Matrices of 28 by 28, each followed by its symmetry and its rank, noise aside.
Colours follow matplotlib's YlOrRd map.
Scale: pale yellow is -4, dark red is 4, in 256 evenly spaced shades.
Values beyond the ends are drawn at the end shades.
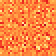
symmetric, rank four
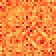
symmetric, rank eight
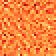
no symmetry, rank six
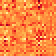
no symmetry, rank four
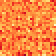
antisymmetric, rank four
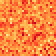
symmetric, rank eight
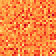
symmetric, rank eight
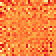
no symmetry, rank four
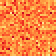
no symmetry, rank eight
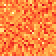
symmetric, rank eight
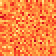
no symmetry, rank eight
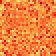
no symmetry, rank eight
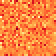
no symmetry, rank six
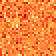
no symmetry, rank eight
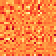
antisymmetric, rank four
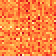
antisymmetric, rank six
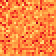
symmetric, rank six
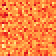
no symmetry, rank six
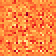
no symmetry, rank four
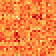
symmetric, rank six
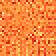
antisymmetric, rank six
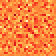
symmetric, rank six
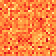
symmetric, rank six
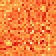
symmetric, rank six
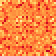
symmetric, rank six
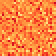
antisymmetric, rank eight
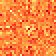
symmetric, rank six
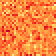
no symmetry, rank eight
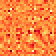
antisymmetric, rank six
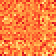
symmetric, rank six
